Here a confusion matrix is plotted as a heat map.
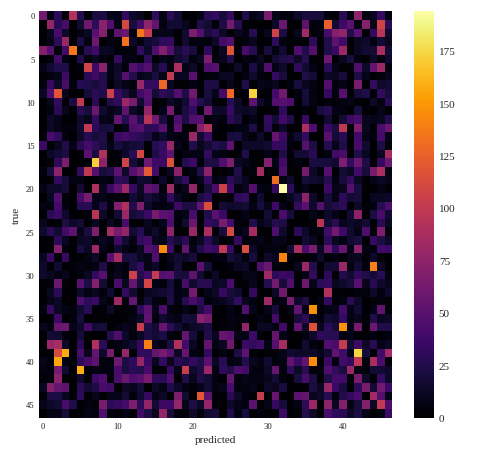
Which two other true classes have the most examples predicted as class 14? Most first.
38, 18
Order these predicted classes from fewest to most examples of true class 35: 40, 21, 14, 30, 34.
30, 34, 40, 14, 21
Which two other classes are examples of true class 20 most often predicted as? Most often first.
32, 24
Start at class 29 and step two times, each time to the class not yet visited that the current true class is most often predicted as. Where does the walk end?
21
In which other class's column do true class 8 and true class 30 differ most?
12
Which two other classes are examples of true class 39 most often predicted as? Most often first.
42, 3
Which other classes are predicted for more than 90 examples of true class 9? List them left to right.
2, 25, 28
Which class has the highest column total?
14
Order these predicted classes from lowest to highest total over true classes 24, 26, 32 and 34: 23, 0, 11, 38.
0, 23, 11, 38
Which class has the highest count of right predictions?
4
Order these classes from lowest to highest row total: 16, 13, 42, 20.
16, 42, 13, 20
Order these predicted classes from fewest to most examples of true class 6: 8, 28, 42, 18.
28, 42, 8, 18
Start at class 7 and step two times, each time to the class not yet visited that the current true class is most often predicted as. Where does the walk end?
11
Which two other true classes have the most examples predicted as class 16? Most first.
27, 8
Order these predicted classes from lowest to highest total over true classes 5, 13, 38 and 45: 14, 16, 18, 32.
16, 32, 18, 14
